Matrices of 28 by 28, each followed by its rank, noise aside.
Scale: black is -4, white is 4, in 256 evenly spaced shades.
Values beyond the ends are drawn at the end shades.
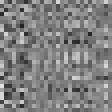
three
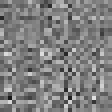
three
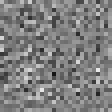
six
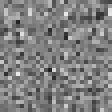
seven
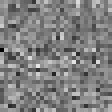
six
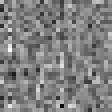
seven
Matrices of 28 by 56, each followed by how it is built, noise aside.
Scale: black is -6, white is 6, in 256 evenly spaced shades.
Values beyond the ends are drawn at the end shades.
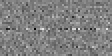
uneven rows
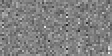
uneven columns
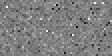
sparse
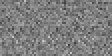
repeating columns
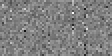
uneven columns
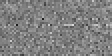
uneven rows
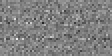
uneven rows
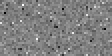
sparse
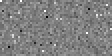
sparse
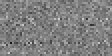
uneven rows
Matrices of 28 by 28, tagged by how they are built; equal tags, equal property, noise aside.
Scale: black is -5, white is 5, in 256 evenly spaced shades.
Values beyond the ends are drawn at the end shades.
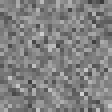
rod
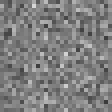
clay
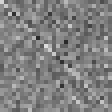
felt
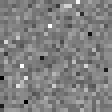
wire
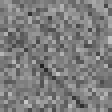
rod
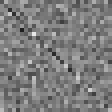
felt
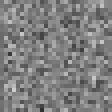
clay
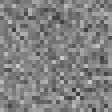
rod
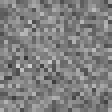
rod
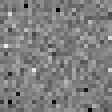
wire
